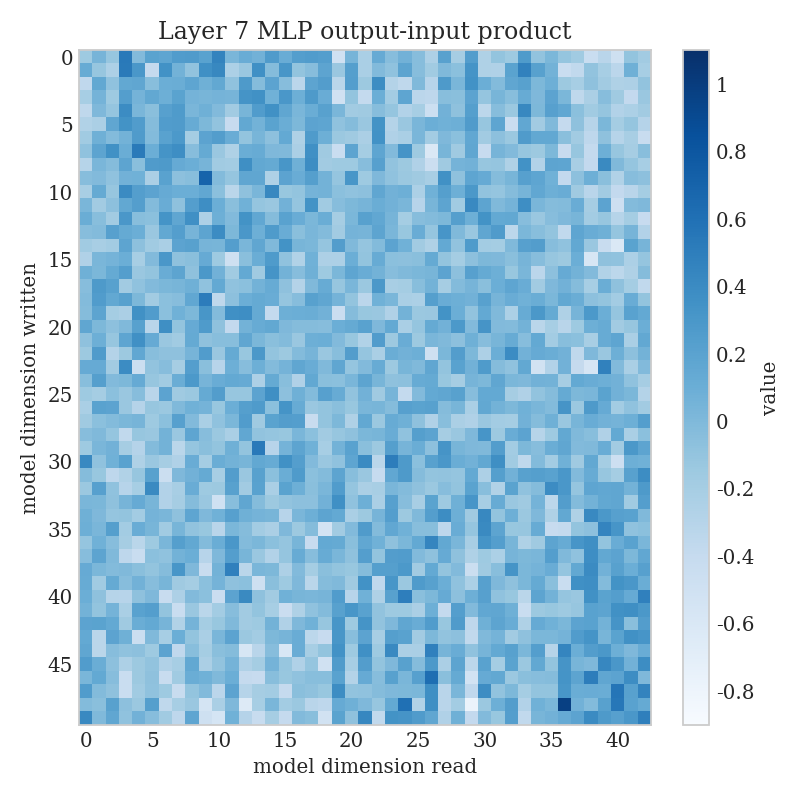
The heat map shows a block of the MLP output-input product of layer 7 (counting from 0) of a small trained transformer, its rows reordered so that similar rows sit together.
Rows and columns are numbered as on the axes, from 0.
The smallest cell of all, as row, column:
48, 29
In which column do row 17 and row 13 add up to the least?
42
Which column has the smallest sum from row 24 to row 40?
3
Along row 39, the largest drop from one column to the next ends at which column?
22
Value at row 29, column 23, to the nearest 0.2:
0.2
